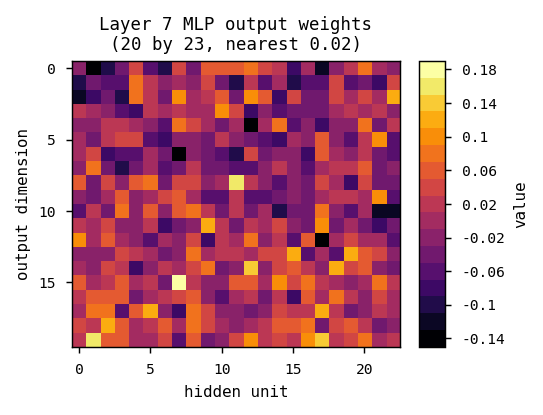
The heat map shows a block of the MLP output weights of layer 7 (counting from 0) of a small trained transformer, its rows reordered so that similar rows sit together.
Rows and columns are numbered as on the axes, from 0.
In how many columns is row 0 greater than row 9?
10
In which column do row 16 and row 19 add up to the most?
1
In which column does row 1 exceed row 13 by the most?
18
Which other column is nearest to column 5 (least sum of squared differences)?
8
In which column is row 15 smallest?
6
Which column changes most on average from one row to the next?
12
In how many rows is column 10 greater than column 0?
7
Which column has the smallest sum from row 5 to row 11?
22
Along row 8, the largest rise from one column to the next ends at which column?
11
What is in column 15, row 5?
0
